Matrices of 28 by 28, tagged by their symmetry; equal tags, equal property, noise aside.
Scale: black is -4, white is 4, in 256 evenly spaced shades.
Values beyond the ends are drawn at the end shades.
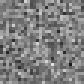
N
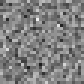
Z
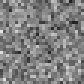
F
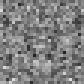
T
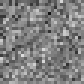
F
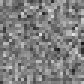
Z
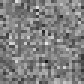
N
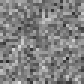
F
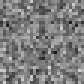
T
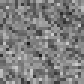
Z
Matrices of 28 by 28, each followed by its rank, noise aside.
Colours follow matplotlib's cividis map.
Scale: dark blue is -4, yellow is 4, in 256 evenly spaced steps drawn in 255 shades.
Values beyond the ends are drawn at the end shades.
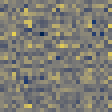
six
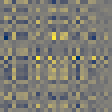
two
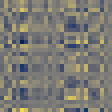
two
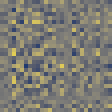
three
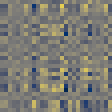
two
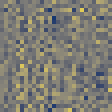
four
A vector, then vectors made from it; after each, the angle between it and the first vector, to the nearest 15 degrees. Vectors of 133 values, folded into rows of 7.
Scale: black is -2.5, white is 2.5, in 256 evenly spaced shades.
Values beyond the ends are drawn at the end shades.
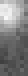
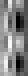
90 degrees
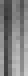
120 degrees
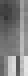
135 degrees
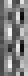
90 degrees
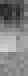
150 degrees
